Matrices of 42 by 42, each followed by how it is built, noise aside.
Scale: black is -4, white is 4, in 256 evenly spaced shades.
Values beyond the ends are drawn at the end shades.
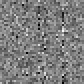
uneven columns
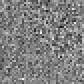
upper triangular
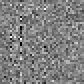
uneven columns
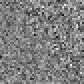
upper triangular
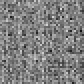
blocks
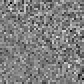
upper triangular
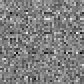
low rank
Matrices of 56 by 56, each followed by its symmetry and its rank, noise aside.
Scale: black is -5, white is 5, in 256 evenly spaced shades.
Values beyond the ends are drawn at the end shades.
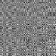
no symmetry, rank four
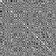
symmetric, rank four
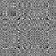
symmetric, rank three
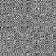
symmetric, rank four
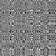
antisymmetric, rank two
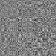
antisymmetric, rank four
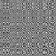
antisymmetric, rank two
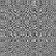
no symmetry, rank two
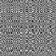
antisymmetric, rank two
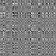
no symmetry, rank two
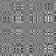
no symmetry, rank two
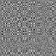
antisymmetric, rank two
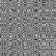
no symmetry, rank three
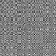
symmetric, rank four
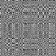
antisymmetric, rank two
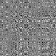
symmetric, rank four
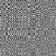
no symmetry, rank three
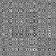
symmetric, rank four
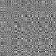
antisymmetric, rank four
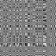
no symmetry, rank two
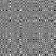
antisymmetric, rank two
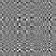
antisymmetric, rank two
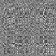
no symmetry, rank four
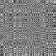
antisymmetric, rank two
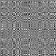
antisymmetric, rank two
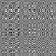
no symmetry, rank three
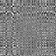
antisymmetric, rank two
